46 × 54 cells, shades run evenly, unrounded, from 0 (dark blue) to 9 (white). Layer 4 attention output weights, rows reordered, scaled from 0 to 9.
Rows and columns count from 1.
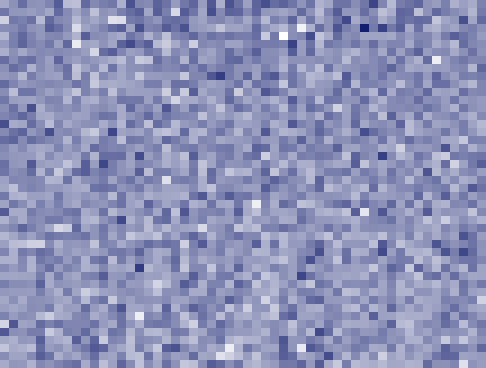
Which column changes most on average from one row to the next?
1
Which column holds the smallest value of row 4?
41
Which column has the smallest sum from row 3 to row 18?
33
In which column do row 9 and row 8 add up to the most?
49
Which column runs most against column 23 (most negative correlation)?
3
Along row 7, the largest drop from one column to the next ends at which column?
12
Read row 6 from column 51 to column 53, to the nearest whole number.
6 3 4
